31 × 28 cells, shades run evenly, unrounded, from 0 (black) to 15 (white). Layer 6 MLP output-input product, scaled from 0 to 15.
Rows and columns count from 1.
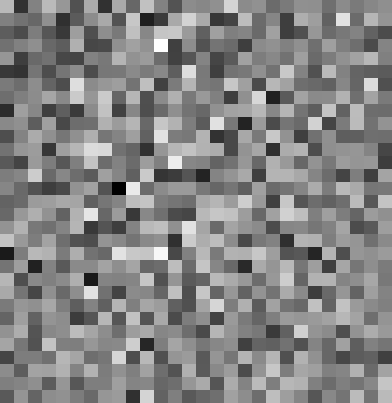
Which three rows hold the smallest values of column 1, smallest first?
20, 9, 6
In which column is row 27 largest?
10
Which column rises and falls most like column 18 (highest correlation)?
3
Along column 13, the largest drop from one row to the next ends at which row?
14
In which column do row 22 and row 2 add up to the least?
12
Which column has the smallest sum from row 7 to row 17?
1
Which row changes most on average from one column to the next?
2
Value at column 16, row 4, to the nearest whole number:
7
